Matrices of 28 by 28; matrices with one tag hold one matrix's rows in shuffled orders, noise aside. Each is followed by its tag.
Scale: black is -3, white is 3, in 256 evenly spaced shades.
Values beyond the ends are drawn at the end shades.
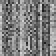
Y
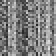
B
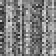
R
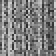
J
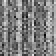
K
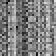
B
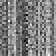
B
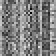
Y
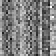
Y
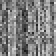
B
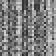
K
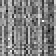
J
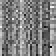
Y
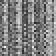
K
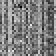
J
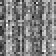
R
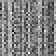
J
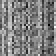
J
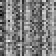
R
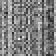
J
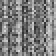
K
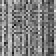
J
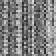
K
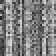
R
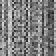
J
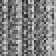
K
